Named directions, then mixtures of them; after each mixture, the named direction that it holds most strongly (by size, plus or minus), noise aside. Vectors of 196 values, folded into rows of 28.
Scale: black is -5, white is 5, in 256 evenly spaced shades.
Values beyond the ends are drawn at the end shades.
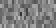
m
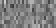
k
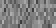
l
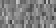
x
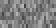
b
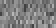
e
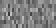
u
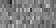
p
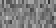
k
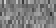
k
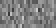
u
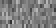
x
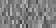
l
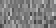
u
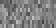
p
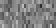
b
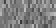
e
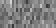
p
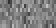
p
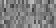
k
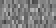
u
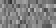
l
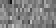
p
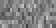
b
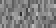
m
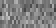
e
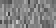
p
